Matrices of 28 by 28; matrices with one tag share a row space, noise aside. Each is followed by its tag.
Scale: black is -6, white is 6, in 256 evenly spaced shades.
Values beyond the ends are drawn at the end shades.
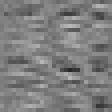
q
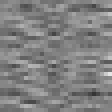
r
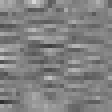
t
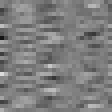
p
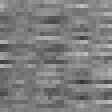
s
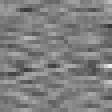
r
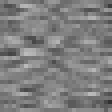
r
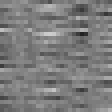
s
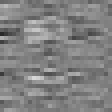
t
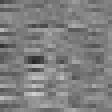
t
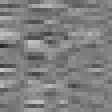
t
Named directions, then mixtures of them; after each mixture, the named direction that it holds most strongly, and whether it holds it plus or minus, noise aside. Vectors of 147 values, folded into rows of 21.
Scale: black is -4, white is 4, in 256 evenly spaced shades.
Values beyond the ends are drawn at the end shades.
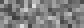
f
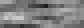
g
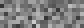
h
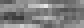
g, minus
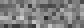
h, plus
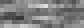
g, minus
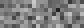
h, plus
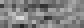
g, plus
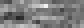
g, minus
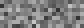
h, plus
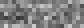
h, minus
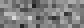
f, minus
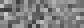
h, minus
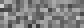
h, minus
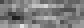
g, minus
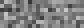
h, minus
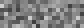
h, minus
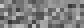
h, minus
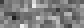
f, plus
